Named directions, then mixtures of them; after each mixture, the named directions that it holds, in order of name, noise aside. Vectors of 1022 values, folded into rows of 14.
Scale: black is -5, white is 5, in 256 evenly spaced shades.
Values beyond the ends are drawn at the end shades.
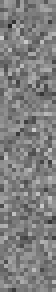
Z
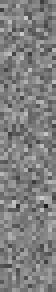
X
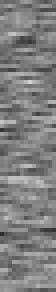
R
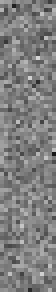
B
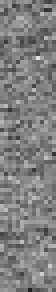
B, R.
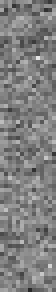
B, R.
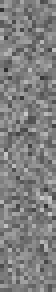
X, Z.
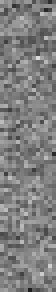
B, R.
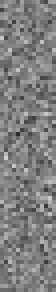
X, Z.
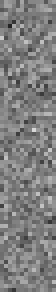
Z.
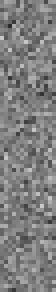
Z.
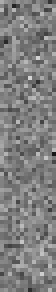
B.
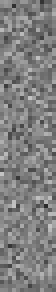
B, X.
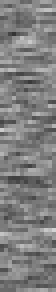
R.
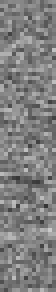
R, X.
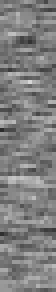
R.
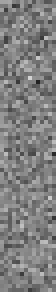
B, Z.
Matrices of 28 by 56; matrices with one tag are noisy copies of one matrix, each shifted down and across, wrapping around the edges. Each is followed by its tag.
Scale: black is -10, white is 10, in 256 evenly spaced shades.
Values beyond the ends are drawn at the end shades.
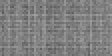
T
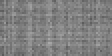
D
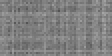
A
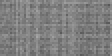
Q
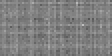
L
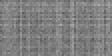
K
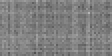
K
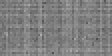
K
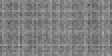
L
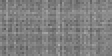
K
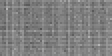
T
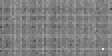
L
